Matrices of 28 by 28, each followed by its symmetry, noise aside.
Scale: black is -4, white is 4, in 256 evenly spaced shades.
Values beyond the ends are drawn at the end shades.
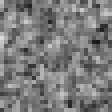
no symmetry.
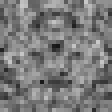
mirrored left to right.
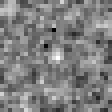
symmetric.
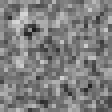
symmetric.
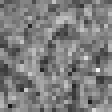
no symmetry.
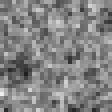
no symmetry.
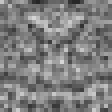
mirrored left to right.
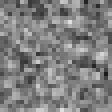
no symmetry.
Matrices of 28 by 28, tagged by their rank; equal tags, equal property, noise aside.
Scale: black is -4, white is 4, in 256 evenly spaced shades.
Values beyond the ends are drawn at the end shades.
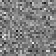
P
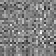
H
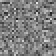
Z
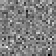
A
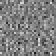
H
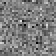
P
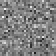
Z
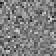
A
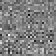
H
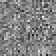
A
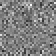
A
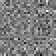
P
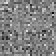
H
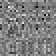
H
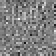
Z
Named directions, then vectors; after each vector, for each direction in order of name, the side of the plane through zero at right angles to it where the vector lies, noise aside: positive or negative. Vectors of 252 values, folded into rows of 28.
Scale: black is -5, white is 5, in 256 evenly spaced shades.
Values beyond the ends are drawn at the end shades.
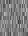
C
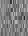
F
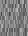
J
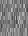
negative, negative, negative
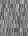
positive, negative, positive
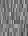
positive, negative, negative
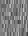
positive, negative, negative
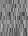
positive, positive, positive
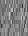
positive, negative, negative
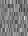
negative, negative, positive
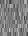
positive, positive, negative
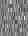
negative, negative, positive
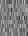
positive, positive, negative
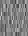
negative, positive, negative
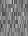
negative, negative, negative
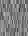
positive, negative, positive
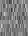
positive, positive, positive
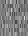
negative, negative, positive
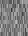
positive, positive, positive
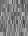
negative, negative, negative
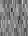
positive, positive, positive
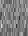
positive, positive, positive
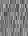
negative, positive, negative
